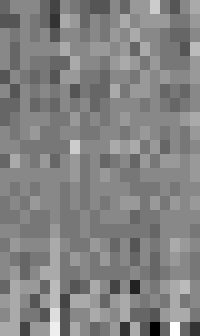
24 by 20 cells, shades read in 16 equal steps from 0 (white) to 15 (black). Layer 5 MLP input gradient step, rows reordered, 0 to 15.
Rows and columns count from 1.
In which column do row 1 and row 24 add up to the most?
13
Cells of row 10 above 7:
8
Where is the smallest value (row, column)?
24, 18
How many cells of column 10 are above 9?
1
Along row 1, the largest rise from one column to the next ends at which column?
17
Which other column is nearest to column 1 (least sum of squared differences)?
9
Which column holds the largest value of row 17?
16
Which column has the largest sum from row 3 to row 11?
6
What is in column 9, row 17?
7
